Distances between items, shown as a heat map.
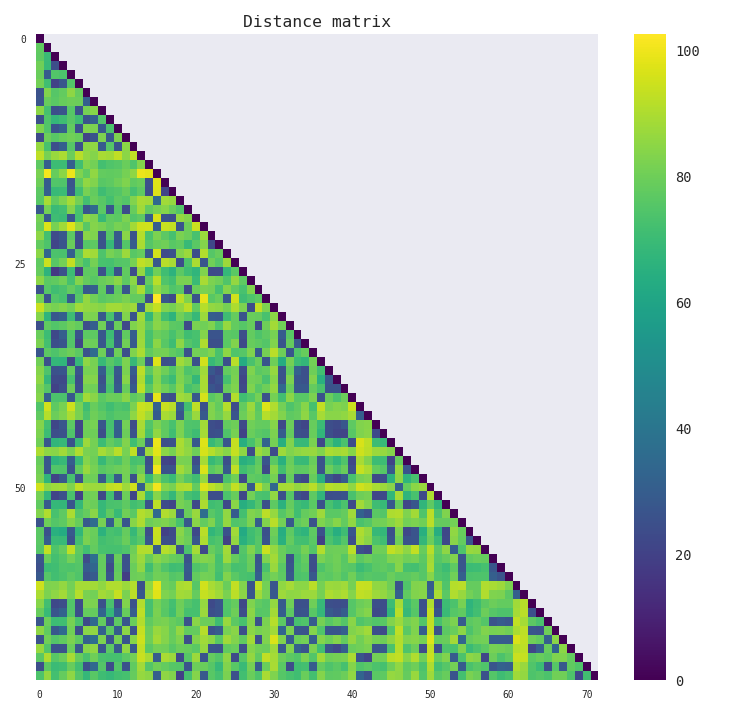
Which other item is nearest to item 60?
11
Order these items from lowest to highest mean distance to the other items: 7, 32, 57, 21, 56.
56, 32, 7, 57, 21
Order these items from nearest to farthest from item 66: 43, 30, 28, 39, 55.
43, 39, 55, 28, 30
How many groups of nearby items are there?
5
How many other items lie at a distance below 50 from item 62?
6
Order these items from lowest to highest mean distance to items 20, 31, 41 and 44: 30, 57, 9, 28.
57, 9, 28, 30
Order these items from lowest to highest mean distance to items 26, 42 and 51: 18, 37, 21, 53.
37, 53, 18, 21
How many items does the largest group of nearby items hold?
23
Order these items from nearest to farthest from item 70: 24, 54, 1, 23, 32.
32, 54, 23, 1, 24
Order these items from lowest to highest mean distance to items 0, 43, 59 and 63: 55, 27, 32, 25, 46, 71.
32, 55, 71, 25, 27, 46
